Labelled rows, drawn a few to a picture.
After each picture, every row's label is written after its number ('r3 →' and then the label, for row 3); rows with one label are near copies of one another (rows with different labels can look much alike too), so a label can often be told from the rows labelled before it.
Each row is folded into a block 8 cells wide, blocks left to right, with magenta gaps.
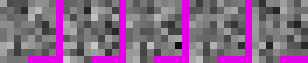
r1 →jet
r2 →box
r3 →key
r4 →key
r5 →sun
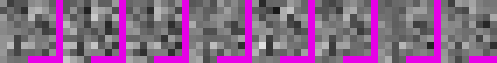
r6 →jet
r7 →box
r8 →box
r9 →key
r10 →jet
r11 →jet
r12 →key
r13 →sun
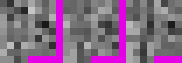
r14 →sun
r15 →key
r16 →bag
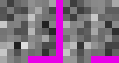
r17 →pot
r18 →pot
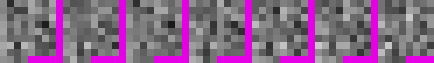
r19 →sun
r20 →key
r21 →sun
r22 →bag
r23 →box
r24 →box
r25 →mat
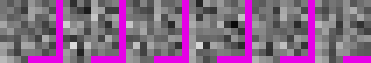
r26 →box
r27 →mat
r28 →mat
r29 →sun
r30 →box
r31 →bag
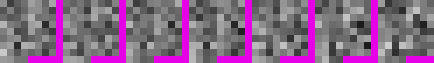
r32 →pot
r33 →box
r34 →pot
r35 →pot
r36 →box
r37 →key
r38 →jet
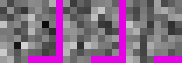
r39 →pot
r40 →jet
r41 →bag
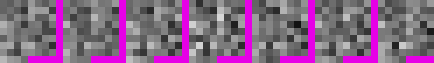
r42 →box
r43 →pot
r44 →box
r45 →mat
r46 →sun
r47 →box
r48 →pot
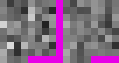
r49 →mat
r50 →sun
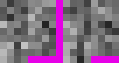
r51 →pot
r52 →bag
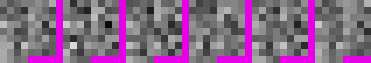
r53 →pot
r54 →mat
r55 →box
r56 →jet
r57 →box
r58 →pot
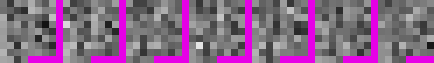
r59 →sun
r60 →pot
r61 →jet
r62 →mat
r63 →bag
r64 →box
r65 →key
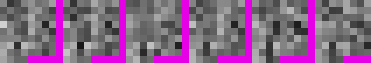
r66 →pot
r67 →pot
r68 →key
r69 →pot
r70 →bag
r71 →sun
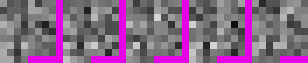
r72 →bag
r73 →box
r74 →mat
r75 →pot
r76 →jet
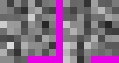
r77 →mat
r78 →bag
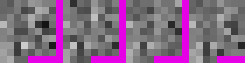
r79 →key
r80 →mat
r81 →pot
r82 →key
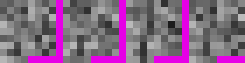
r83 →box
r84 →jet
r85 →bag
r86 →box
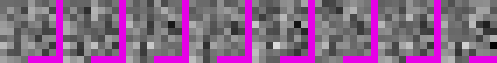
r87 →box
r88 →box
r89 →bag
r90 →bag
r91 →pot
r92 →jet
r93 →box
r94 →key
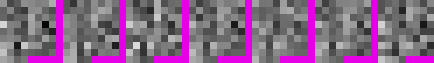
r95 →pot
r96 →key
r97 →mat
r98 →pot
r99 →bag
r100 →pot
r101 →box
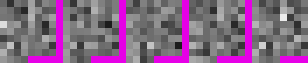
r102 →mat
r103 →sun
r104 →key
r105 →box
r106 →mat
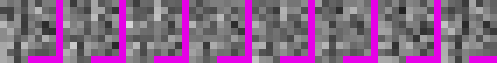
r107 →bag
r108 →mat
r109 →mat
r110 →pot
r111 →box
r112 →jet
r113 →box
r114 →bag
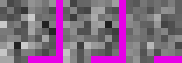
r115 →pot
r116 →pot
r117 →key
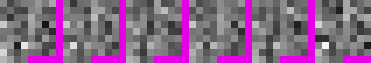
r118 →pot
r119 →mat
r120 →bag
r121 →pot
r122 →bag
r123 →mat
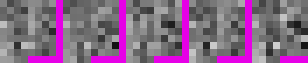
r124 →pot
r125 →key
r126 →sun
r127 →pot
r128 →key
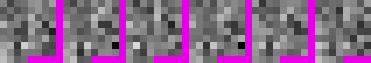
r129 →pot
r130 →key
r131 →mat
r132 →key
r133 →jet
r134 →box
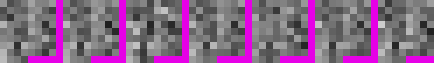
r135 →pot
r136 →pot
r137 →bag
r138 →pot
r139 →sun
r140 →pot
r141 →pot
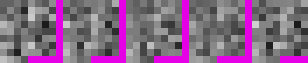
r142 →box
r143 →pot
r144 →key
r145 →box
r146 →pot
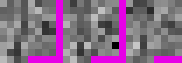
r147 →bag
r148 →key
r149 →jet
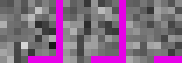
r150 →key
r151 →bag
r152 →box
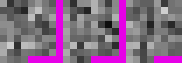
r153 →jet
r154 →sun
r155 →bag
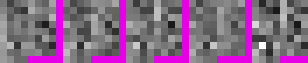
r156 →sun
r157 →pot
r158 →mat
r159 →pot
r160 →mat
